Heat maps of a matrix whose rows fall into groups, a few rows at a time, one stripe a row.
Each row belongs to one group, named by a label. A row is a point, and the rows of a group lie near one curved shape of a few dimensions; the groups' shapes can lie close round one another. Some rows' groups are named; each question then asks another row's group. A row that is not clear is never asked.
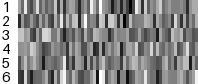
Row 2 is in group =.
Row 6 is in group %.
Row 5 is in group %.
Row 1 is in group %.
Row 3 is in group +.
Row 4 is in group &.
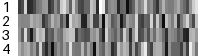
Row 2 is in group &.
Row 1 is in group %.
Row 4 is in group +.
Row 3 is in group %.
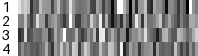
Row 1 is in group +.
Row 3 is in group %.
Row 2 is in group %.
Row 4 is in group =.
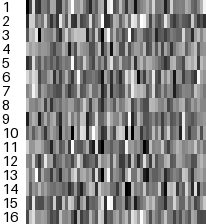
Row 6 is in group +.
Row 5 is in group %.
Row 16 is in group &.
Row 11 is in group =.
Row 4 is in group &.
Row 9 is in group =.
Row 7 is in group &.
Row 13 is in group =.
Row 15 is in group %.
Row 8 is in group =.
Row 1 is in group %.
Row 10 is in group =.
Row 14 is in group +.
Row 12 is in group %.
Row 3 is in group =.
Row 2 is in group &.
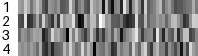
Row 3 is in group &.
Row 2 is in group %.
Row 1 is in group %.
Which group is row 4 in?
+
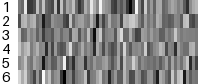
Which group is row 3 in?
=
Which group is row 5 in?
%
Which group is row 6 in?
+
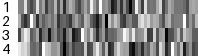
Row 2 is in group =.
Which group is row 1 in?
%
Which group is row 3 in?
&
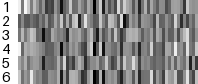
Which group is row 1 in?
&
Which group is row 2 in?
=
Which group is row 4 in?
&
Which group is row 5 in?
%
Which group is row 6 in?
&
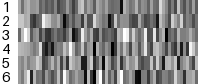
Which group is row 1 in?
+
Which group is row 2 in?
+
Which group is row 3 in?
&
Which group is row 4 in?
+
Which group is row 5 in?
&
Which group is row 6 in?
=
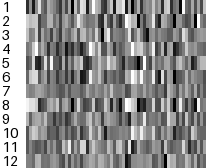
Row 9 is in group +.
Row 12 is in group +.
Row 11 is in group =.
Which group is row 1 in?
=
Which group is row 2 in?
+
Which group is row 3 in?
=
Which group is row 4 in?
&
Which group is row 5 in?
%
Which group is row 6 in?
&
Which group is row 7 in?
+
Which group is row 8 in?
+
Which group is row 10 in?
&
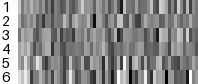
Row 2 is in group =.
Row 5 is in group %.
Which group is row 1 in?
+
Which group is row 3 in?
+
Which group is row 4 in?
+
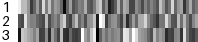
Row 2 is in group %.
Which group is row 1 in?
+
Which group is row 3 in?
&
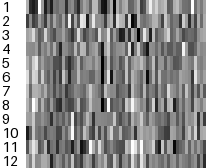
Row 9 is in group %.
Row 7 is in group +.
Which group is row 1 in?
=
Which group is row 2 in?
=
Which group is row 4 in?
=
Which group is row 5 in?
&
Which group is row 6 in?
&
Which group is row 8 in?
&
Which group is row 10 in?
%
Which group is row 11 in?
&
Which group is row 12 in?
%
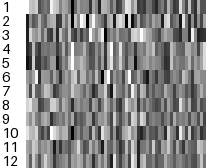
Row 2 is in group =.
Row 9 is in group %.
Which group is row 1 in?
+
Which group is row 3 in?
&
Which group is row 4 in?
%
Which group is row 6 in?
=
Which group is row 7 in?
%
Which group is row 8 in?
+
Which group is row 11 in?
+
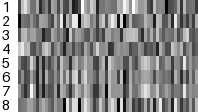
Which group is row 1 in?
&
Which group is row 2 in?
=
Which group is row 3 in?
&
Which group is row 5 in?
=
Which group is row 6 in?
=
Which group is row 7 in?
=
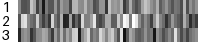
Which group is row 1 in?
=
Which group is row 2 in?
&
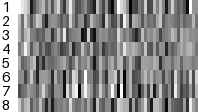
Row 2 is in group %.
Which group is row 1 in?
+
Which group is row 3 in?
=
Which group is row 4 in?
&
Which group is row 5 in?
=
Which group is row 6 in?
=
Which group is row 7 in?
=
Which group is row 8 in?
+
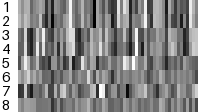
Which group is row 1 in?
+
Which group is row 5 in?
&
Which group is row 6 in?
+
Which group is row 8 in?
+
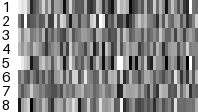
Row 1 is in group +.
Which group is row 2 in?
%
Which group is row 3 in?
+
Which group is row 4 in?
&
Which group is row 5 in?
+
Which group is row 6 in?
=
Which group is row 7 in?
+
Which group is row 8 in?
=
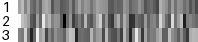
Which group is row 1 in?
+
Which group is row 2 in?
+
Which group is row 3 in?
%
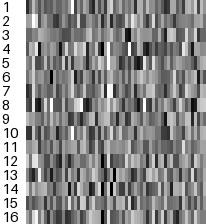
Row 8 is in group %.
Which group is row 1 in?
%
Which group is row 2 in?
&
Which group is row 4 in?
=
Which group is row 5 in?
%
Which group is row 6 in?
%
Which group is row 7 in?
%
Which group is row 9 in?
+
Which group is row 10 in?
%
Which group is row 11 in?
=
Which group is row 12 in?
&
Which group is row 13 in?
=
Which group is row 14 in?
&
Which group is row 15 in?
=
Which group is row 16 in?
&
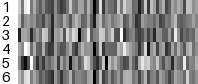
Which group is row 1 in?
&
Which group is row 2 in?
=
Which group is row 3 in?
=
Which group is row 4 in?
&
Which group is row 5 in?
=
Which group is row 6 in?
&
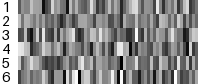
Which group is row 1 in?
&
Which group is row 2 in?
+
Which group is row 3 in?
%
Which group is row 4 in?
+
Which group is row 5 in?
+
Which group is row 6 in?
=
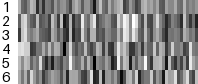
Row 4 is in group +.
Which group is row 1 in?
=
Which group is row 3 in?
&
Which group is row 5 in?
+
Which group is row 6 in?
&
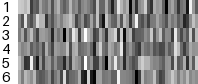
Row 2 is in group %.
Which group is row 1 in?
+
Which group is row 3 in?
=
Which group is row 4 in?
=
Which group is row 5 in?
=
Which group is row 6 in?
=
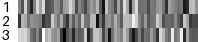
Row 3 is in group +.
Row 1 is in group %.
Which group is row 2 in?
&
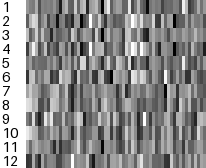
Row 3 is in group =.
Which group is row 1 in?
=
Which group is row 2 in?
&
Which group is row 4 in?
&
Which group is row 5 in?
=
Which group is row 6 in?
&
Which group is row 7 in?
+
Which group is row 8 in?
+
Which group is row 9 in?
%
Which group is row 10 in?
+
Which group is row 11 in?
+
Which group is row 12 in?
%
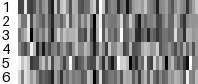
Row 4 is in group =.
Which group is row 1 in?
%
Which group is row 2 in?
=
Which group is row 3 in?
=
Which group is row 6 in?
&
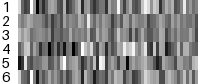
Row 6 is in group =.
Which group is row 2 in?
+
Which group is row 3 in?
+
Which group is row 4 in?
&
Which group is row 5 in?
%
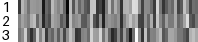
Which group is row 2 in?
&
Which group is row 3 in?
%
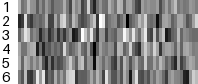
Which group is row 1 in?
=
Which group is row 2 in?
%
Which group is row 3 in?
&
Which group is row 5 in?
+
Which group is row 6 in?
%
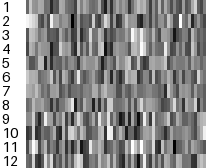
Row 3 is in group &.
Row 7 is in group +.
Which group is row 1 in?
&
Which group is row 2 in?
+
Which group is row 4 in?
&
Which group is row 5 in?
=
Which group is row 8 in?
%
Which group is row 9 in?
%
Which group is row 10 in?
%
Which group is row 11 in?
&
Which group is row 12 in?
%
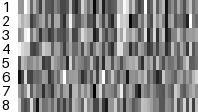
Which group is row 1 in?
&
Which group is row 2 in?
+
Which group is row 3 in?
&
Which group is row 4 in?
+
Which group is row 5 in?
&
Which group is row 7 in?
=
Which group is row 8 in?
=
